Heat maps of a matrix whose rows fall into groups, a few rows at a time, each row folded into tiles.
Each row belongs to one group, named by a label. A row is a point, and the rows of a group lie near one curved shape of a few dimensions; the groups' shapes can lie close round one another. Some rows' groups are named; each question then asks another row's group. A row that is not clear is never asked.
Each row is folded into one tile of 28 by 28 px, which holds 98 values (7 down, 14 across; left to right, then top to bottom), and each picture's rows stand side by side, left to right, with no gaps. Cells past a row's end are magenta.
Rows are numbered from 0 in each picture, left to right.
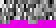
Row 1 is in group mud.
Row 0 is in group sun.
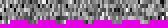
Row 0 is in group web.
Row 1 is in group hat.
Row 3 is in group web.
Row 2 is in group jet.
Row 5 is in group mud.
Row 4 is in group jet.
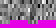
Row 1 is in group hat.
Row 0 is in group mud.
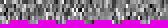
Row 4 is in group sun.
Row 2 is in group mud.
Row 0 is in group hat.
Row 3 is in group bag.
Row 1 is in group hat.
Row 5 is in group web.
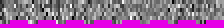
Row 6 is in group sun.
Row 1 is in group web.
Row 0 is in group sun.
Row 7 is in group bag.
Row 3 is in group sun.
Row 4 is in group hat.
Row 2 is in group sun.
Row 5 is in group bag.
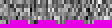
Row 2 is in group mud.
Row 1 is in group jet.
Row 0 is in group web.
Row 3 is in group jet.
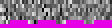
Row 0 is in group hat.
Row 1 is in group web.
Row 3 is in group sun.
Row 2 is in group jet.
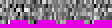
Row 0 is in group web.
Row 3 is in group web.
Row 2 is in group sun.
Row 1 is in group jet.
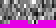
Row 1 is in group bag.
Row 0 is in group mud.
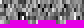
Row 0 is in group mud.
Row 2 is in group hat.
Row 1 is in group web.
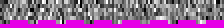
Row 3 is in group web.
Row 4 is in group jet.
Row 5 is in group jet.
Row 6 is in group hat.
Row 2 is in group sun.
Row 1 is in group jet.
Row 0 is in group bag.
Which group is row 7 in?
sun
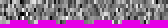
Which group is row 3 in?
hat
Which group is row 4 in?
sun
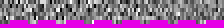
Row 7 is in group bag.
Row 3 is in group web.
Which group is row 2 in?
web
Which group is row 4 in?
mud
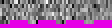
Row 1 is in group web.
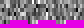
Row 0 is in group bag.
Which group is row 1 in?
hat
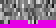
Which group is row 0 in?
web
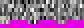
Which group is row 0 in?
mud
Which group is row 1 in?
sun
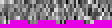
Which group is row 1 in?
mud
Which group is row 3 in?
mud
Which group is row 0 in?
sun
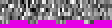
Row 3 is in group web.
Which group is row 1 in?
jet
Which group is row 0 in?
mud
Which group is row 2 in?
jet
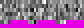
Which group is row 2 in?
bag
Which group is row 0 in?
web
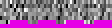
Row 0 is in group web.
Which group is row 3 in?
sun
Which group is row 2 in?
jet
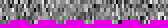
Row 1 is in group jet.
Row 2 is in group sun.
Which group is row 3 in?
web
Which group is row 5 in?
hat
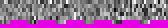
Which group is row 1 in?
web
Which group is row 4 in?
bag
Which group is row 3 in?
hat
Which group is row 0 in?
mud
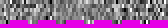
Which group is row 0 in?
web
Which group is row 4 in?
sun
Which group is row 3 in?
sun
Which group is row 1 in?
mud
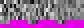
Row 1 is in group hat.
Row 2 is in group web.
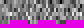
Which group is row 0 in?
jet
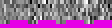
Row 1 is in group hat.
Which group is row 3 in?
sun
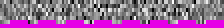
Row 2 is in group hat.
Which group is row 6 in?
hat
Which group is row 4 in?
mud
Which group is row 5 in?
sun
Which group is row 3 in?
web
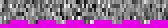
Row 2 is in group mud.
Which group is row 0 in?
jet
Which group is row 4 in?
mud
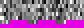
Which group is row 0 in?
hat
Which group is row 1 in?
sun
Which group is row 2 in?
jet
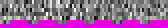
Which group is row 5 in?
bag
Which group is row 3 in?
sun
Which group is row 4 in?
web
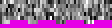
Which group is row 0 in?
hat
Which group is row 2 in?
hat
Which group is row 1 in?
mud
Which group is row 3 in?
sun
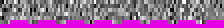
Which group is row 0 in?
jet
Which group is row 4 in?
mud
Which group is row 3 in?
web
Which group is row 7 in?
sun
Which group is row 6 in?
jet
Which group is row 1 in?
jet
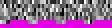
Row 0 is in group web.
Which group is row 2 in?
hat
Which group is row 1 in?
hat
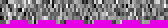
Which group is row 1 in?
sun
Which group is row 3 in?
hat
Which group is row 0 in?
bag
